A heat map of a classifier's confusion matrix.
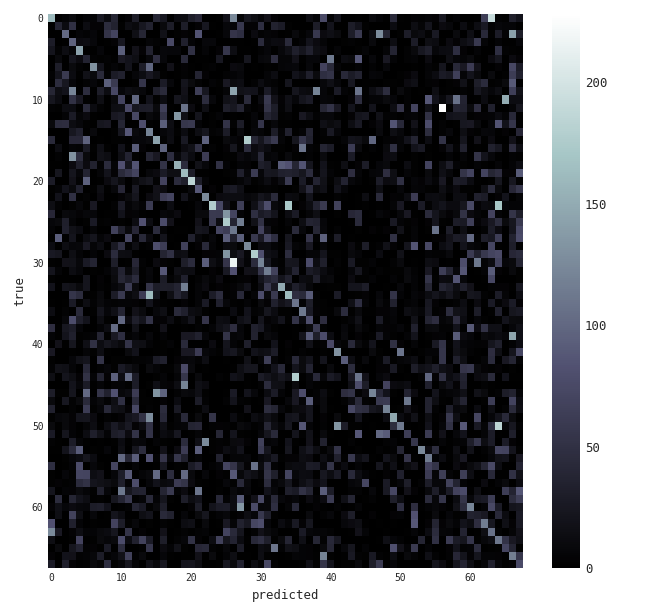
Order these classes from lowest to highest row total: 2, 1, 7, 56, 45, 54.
45, 1, 7, 54, 2, 56
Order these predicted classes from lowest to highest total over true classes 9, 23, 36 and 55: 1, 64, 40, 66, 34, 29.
1, 40, 66, 29, 34, 64
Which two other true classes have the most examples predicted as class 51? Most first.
47, 54
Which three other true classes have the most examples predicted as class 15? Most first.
46, 56, 28
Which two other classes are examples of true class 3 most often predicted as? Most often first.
17, 61
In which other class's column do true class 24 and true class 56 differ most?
25
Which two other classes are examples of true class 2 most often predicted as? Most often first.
66, 47
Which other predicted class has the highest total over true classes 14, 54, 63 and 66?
11
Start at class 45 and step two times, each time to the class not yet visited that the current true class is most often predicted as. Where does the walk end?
67
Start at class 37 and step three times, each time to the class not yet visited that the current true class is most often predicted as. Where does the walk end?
32
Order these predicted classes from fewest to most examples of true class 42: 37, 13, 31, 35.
13, 37, 35, 31
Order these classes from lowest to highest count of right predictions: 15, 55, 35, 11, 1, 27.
1, 55, 11, 27, 35, 15
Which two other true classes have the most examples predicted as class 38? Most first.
9, 2
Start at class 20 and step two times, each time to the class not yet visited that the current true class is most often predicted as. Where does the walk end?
40
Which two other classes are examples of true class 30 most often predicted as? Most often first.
26, 61
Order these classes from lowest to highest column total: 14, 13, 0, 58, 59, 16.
13, 0, 58, 14, 59, 16
